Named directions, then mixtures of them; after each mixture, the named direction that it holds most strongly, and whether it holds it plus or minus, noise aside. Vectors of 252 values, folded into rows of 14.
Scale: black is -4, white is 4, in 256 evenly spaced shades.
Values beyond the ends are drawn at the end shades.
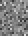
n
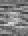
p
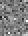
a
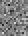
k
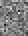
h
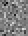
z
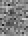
k, plus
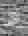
p, plus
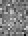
k, minus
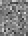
h, plus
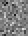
z, plus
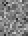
z, plus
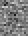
z, plus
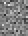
k, minus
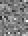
a, plus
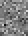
h, plus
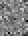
a, minus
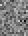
n, plus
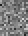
n, minus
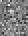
k, minus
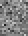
h, plus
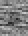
p, minus
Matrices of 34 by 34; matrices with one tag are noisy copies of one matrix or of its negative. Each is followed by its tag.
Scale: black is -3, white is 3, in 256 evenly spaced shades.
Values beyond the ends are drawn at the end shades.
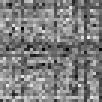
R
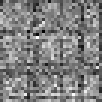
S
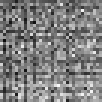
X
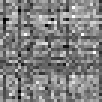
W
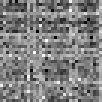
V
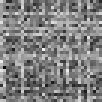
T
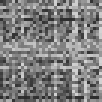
R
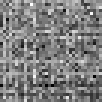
X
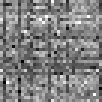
W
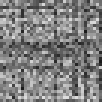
R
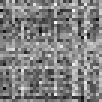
R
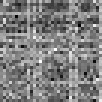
V
